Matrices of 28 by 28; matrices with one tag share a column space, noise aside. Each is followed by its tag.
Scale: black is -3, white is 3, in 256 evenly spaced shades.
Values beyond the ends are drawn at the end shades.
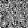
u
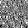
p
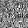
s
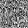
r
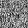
s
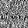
p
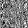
u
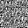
r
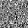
p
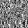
u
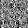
u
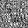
s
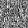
s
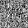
s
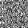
r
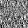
p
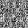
s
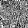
p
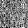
u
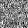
u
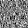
p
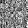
u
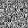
s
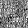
s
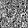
s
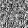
u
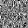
p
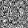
r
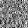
u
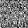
u
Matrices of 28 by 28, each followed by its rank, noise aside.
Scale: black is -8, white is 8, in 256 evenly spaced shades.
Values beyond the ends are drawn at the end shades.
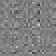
four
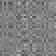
three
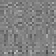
three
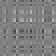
one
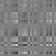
one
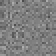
six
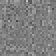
six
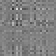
two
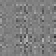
three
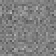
four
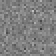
six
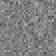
six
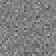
six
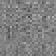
six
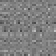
three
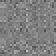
four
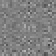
four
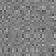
three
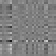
one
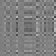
one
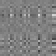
one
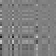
one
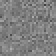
six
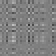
one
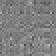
four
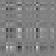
one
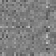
four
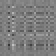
one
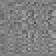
four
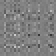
two
